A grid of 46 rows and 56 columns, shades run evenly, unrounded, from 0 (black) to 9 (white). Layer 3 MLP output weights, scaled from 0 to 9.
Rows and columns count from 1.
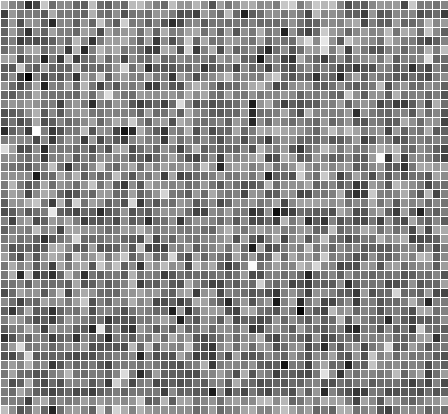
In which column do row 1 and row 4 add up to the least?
4
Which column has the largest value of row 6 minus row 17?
56
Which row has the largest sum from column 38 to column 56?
5
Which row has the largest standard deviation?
15
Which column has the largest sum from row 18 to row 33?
10
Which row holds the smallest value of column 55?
38
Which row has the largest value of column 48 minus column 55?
18
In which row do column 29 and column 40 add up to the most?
2
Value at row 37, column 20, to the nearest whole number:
3
